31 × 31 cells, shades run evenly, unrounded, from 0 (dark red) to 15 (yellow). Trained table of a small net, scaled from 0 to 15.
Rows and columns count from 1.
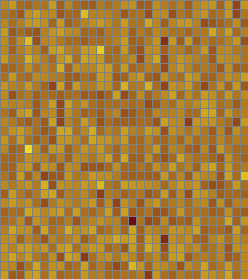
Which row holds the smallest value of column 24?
14
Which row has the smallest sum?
25
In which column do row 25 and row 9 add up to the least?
17
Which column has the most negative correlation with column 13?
27
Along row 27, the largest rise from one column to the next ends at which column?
22
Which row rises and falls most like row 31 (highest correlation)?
2
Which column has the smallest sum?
21
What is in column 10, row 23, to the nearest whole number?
8
